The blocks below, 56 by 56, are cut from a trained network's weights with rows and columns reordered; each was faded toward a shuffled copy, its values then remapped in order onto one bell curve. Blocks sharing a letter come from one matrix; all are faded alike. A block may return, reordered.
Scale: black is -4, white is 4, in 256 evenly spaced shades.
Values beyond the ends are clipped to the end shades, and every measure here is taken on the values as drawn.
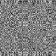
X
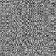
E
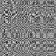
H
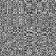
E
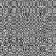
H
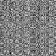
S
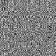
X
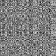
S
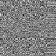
X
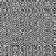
H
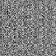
S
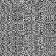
S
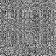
S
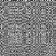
H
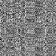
S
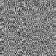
X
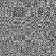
X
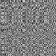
E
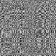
E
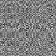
H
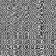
H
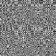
X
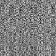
S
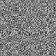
E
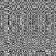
H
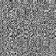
E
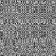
H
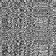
S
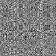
S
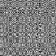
H
